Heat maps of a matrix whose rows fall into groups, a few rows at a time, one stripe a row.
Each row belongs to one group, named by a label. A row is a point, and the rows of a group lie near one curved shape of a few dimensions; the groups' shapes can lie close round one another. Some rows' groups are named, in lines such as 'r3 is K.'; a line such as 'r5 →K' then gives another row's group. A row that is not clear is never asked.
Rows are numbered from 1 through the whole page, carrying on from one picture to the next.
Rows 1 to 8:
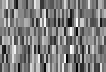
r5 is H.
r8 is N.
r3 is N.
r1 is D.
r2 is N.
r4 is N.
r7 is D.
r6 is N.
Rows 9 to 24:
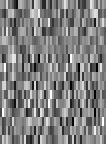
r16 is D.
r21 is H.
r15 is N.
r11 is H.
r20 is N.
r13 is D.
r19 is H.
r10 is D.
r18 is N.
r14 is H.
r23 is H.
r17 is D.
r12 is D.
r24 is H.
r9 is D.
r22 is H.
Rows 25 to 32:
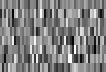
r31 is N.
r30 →H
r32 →N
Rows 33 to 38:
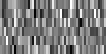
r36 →D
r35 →N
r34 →H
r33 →N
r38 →H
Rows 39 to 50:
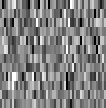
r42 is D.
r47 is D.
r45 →H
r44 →D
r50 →H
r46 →H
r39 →N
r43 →H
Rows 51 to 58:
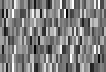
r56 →H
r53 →D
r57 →N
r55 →H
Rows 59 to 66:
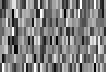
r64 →D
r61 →D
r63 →D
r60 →D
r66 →H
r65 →H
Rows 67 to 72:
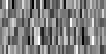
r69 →N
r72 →N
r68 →H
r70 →D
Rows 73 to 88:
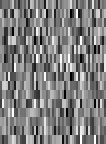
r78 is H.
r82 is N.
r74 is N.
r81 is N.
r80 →H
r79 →N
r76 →N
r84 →H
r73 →N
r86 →N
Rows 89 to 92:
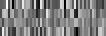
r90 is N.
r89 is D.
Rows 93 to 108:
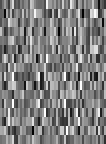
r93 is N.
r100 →N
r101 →D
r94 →D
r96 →H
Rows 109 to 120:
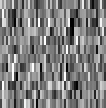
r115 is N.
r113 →N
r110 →N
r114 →D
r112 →H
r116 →D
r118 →N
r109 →D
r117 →D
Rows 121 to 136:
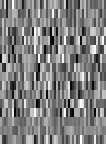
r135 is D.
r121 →D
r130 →N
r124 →D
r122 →D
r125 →H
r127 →N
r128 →D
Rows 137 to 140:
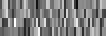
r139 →N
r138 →D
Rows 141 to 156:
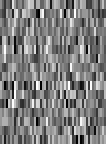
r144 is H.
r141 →H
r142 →D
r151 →H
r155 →H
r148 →N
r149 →H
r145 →N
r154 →N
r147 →D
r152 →D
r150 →N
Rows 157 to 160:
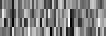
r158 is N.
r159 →N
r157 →D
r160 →H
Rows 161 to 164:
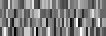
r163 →N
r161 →D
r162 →D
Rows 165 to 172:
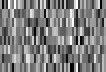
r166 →N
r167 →H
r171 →H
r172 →N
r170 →N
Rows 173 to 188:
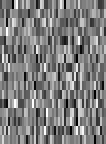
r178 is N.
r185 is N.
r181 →H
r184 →D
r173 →D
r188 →H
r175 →D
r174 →D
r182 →H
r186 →N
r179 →N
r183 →H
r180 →N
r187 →N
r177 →D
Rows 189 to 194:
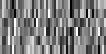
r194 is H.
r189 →N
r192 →N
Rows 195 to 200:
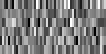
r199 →N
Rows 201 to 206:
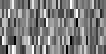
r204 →D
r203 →N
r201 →N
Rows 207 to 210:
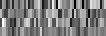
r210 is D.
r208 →H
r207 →D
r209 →N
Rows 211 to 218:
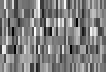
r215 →D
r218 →N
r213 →N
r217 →D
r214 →D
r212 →D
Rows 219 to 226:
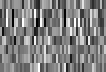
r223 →N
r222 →H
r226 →D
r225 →N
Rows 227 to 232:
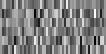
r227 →D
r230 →H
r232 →N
